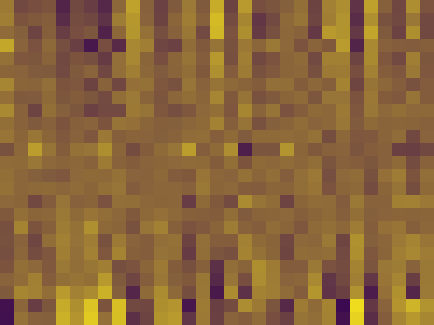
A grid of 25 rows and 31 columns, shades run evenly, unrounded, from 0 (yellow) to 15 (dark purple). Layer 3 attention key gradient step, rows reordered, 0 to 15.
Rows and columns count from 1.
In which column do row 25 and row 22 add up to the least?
26
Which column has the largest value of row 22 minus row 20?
30
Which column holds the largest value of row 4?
7
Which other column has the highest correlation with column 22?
9
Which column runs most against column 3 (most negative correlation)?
18
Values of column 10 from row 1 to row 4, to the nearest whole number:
4 5 5 6
